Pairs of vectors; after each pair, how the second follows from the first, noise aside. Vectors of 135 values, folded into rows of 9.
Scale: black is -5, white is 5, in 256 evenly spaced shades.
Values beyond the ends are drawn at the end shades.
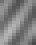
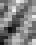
negated, scaled up.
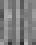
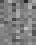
reversed, partly zeroed.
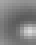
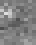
reversed, partly zeroed.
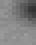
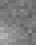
reversed, negated, shrunk.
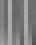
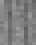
reversed, negated, shrunk.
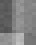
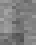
negated, shrunk.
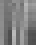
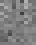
reversed, negated, partly zeroed.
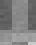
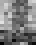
negated, scaled up.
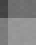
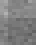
negated, shrunk.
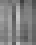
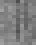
reversed, negated, shrunk.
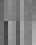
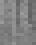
reversed, shrunk.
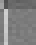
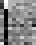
negated, scaled up.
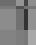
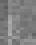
reversed, negated, shrunk.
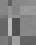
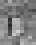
negated.
